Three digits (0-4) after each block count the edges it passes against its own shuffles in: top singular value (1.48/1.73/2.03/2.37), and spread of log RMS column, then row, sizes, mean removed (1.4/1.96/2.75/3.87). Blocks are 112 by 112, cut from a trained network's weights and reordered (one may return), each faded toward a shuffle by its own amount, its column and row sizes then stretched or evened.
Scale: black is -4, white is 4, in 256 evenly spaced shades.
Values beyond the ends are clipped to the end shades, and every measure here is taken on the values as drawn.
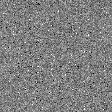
0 1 0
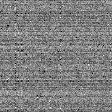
4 2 0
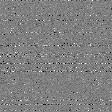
1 0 3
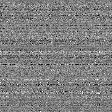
3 1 3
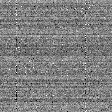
4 2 0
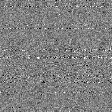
2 0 3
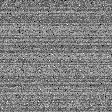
4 0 0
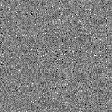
3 1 0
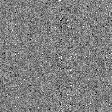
1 2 0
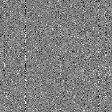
2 2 1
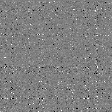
1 2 2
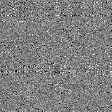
2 0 2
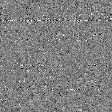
1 1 2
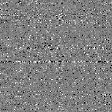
3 1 3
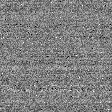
1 0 2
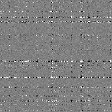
4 2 3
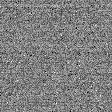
0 1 0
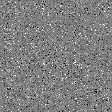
0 1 1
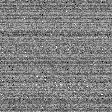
4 1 1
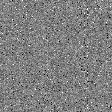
0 1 0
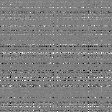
4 2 4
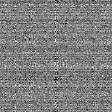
4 3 1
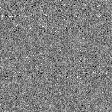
1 0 2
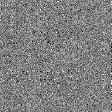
1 2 1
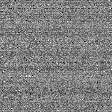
2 1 2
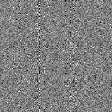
3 2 0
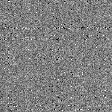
1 1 2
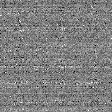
2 2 2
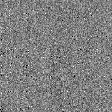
1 1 1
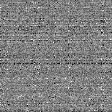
3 2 2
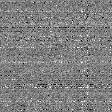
2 2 3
